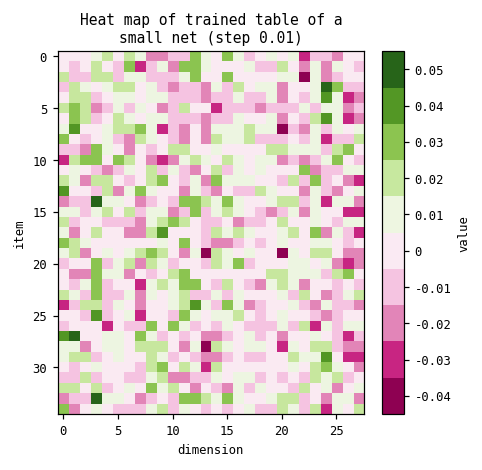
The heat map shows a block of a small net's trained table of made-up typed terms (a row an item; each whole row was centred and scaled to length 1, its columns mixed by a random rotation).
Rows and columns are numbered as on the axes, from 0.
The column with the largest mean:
3
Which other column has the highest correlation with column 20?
11
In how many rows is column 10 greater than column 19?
6
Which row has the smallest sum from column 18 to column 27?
15
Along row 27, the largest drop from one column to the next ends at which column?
2
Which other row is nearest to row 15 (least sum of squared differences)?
12
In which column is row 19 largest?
8
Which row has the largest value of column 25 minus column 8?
10
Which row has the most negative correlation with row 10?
16
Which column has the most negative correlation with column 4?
22
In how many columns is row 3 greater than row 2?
12
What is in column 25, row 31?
0.02
